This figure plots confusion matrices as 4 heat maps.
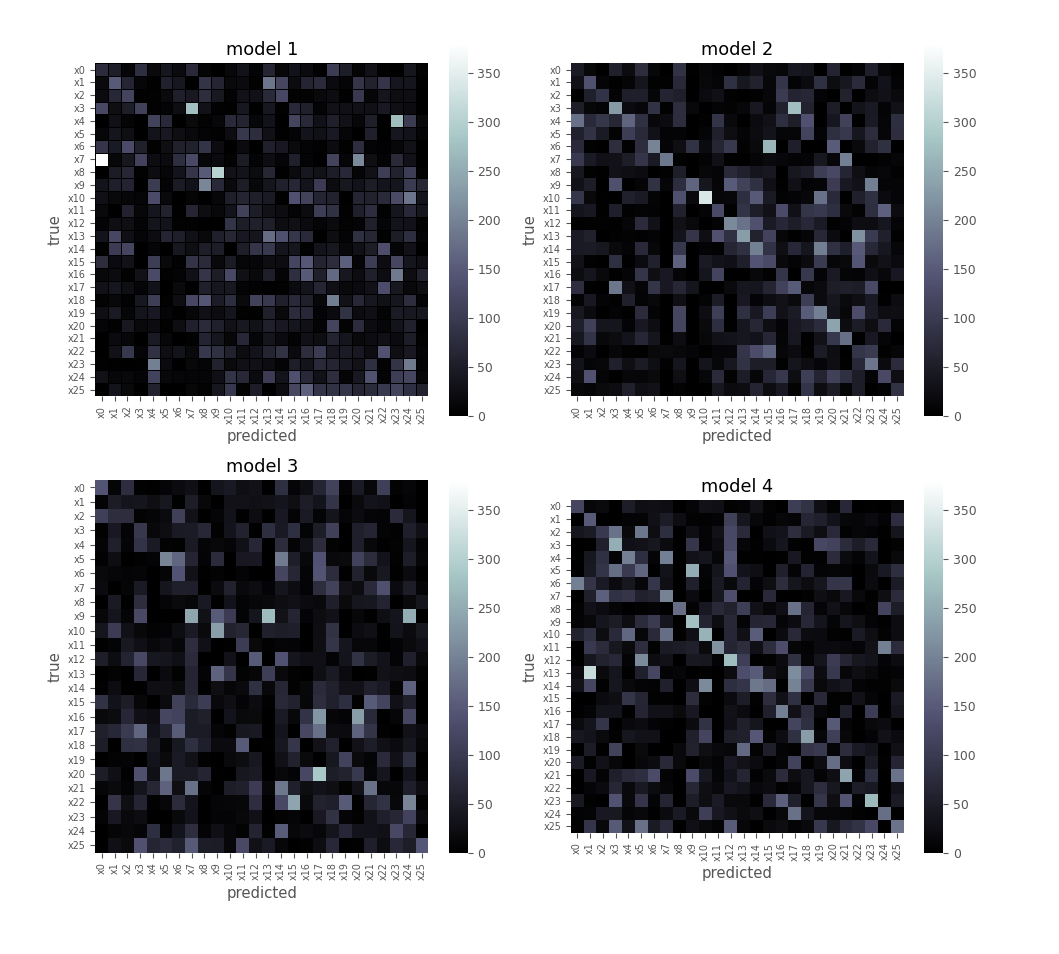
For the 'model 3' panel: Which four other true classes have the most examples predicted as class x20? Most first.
x16, x17, x5, x12
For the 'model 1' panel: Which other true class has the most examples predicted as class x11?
x5
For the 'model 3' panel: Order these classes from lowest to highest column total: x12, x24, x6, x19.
x19, x12, x6, x24
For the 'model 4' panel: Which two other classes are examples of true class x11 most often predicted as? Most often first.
x24, x16
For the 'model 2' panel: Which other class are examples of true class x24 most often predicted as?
x1
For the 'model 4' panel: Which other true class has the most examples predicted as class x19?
x3
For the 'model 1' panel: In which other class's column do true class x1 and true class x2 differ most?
x13
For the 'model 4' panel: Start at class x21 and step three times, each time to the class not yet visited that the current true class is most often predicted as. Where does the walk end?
x9
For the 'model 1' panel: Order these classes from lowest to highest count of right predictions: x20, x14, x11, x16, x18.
x14, x20, x11, x16, x18
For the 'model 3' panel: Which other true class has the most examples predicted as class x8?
x15
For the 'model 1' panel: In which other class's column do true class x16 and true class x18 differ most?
x23
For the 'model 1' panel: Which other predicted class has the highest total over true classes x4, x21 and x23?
x24
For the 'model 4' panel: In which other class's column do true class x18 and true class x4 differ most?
x7
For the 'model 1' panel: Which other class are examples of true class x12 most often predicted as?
x10
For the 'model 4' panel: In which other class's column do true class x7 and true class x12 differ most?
x5
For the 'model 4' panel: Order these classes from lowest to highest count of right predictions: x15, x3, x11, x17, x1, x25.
x15, x17, x1, x25, x11, x3
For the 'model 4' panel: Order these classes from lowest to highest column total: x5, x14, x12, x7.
x14, x7, x5, x12
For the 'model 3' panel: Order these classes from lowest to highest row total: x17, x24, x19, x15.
x19, x24, x15, x17
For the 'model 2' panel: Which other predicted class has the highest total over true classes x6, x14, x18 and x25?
x15
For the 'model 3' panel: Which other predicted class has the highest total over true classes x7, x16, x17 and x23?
x20
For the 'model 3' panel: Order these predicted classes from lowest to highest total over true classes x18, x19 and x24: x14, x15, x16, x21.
x16, x21, x15, x14
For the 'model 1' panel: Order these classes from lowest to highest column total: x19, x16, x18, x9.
x19, x9, x16, x18
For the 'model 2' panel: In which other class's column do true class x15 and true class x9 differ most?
x23
